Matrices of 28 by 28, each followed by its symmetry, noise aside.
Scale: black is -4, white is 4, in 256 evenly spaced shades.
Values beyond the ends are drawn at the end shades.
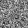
symmetric.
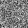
mirrored top to bottom.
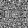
mirrored top to bottom.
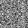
mirrored top to bottom.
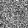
antisymmetric.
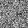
mirrored top to bottom.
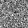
antisymmetric.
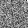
no symmetry.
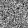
antisymmetric.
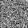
symmetric across the other diagonal.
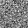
symmetric.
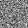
no symmetry.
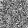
no symmetry.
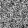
no symmetry.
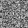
mirrored top to bottom.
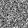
no symmetry.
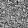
no symmetry.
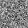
no symmetry.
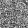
symmetric across the other diagonal.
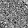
symmetric across the other diagonal.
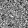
symmetric across the other diagonal.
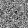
symmetric across the other diagonal.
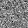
no symmetry.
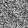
antisymmetric.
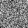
antisymmetric.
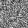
antisymmetric.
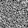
symmetric across the other diagonal.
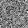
symmetric.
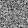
antisymmetric.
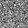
antisymmetric.
